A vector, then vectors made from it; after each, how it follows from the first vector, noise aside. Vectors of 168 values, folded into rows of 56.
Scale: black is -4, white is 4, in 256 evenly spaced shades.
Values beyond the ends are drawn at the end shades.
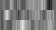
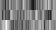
reversed, negated.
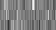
reversed, partly zeroed.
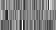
sign-scrambled.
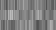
wrapped around, shrunk.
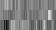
reversed, partly zeroed.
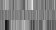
reversed, partly zeroed.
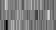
reversed, partly zeroed.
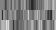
reversed, negated.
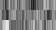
reversed, negated.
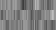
wrapped around, shrunk.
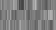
wrapped around, shrunk.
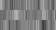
wrapped around, shrunk.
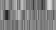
negated, partly zeroed.
